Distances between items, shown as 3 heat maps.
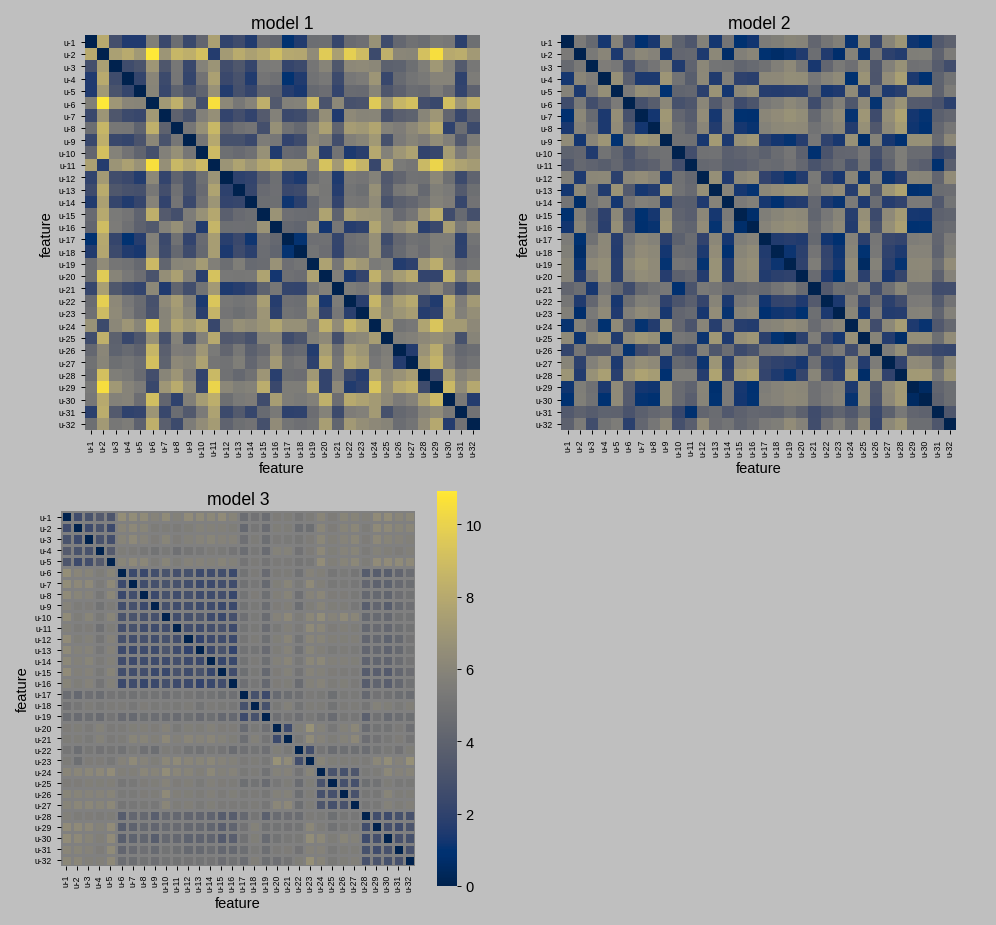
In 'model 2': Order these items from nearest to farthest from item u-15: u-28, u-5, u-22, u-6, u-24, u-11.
u-24, u-6, u-11, u-22, u-5, u-28
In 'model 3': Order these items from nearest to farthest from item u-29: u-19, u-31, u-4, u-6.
u-31, u-6, u-19, u-4
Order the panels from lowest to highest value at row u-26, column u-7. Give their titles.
model 2, model 1, model 3
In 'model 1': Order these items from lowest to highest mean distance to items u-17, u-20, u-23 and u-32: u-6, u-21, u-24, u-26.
u-21, u-6, u-26, u-24
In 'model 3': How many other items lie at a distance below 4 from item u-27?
3
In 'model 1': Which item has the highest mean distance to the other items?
u-2
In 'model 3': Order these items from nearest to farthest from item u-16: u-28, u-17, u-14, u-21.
u-14, u-28, u-17, u-21
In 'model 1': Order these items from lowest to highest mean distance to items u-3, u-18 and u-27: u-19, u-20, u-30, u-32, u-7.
u-7, u-19, u-32, u-30, u-20
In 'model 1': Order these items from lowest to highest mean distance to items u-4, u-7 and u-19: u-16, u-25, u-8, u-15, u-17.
u-17, u-25, u-15, u-8, u-16
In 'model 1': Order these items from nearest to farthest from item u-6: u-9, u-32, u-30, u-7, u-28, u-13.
u-28, u-13, u-9, u-7, u-32, u-30
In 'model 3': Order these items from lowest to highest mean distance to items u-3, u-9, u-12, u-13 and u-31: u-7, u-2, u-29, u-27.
u-7, u-29, u-2, u-27
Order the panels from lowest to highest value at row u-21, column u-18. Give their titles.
model 1, model 2, model 3
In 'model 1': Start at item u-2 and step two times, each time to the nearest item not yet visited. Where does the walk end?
u-24
